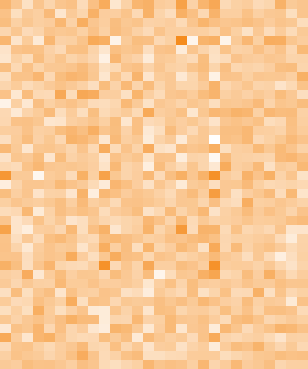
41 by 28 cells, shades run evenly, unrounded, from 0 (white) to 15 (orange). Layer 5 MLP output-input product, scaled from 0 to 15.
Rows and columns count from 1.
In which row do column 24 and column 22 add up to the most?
39
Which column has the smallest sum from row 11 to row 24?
14
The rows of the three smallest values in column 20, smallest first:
16, 18, 9
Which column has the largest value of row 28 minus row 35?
10
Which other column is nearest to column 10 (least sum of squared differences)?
1
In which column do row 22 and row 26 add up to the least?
28
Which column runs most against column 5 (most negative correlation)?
13
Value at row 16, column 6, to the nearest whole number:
5
